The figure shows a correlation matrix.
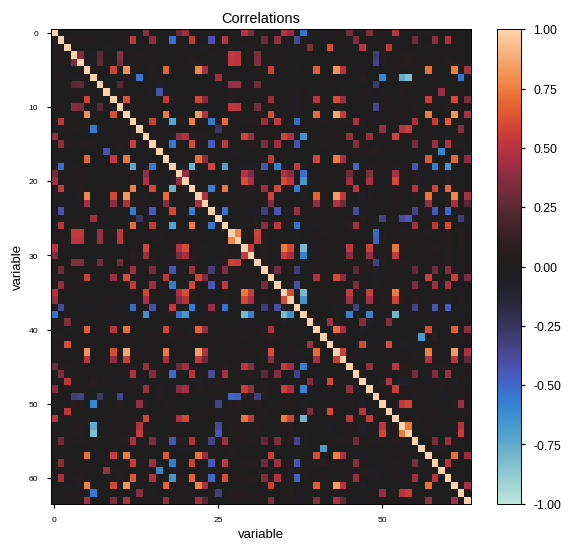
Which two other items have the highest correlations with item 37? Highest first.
18, 24
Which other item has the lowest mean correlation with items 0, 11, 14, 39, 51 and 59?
38
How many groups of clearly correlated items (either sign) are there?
8
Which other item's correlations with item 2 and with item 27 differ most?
28
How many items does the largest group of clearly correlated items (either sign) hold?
14
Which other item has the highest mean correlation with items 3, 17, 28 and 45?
27
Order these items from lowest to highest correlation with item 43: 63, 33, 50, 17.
50, 63, 33, 17
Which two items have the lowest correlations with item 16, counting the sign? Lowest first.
59, 8
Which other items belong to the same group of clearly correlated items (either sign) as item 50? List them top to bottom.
6, 13, 25, 53, 54, 62
